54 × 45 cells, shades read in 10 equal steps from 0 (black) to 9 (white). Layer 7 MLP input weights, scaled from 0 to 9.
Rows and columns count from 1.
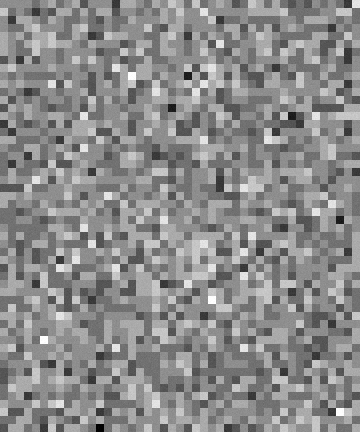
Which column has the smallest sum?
13
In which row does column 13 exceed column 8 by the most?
18
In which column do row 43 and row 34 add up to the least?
31
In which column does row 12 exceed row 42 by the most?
25
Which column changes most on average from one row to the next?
43
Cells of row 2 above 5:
16
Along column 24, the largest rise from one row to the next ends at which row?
11
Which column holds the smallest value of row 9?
35
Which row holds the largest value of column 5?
23
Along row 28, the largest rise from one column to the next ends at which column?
44
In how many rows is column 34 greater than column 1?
30
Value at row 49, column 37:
6
